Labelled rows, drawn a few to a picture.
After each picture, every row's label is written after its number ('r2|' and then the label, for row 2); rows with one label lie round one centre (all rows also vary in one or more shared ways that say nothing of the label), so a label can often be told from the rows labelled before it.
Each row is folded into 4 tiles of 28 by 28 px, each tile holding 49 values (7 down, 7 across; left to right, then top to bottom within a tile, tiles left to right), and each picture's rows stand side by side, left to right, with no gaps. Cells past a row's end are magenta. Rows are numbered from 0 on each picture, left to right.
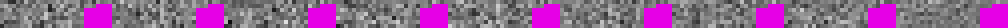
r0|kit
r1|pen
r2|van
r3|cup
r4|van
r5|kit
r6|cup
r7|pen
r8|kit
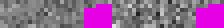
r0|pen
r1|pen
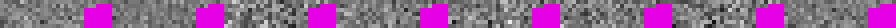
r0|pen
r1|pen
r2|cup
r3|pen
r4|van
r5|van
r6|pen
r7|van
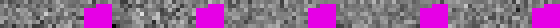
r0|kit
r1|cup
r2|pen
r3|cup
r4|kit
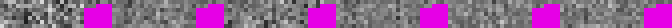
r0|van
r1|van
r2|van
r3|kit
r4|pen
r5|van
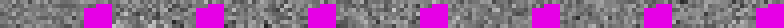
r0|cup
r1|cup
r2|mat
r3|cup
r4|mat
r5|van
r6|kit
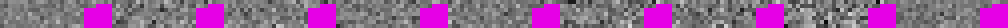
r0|cup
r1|van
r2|mat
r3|cup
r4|van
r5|kit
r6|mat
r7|kit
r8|pen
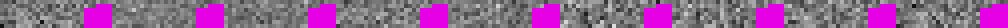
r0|pen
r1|kit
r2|van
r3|kit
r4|kit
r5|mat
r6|pen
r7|van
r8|cup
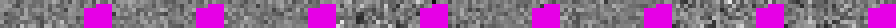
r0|van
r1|cup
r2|van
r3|mat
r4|cup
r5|kit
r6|kit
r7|mat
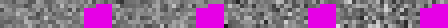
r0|pen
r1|kit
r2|kit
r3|van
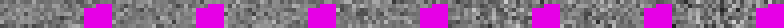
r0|kit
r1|cup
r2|van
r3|van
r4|mat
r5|van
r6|mat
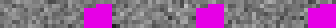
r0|cup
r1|cup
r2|cup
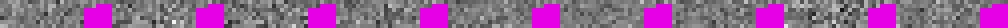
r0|pen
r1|van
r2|cup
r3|van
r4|kit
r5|mat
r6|van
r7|van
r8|van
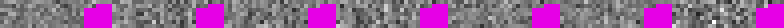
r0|cup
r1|kit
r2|pen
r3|mat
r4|kit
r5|cup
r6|mat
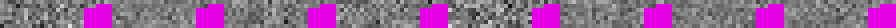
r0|mat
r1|cup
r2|pen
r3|kit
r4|van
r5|cup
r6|pen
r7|kit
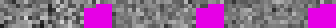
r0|mat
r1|cup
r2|pen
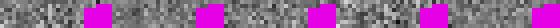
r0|kit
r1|van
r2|cup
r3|kit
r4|cup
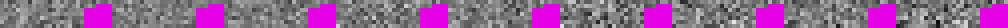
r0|kit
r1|cup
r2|cup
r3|van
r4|cup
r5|van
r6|mat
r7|van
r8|mat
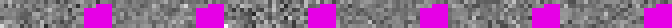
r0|mat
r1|van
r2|van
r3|van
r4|mat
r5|kit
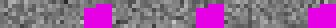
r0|cup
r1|van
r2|cup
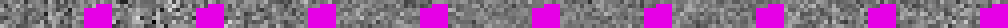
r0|pen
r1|kit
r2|mat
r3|kit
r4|cup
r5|kit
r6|kit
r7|kit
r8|cup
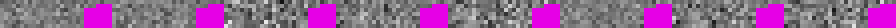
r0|kit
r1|van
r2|mat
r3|cup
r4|mat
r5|pen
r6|van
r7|mat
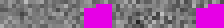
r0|mat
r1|kit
